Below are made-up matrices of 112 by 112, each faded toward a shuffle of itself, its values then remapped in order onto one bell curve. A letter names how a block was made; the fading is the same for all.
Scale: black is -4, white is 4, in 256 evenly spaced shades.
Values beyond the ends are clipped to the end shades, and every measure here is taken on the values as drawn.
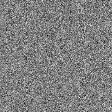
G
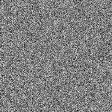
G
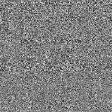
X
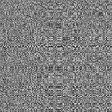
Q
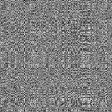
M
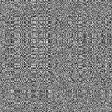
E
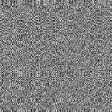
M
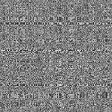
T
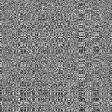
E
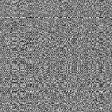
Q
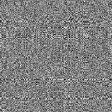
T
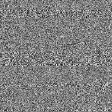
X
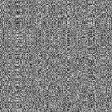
M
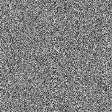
G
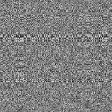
T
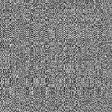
M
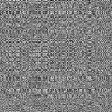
E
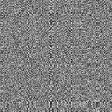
M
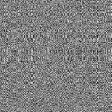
M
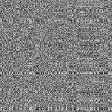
Q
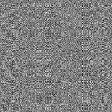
M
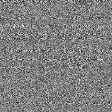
X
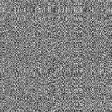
M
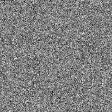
G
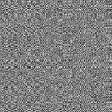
E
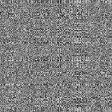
T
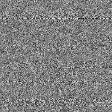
X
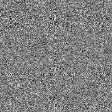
X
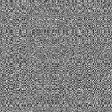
E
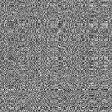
Q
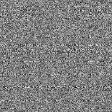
X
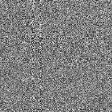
X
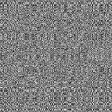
Q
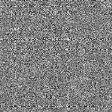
X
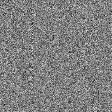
G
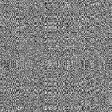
M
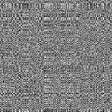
E
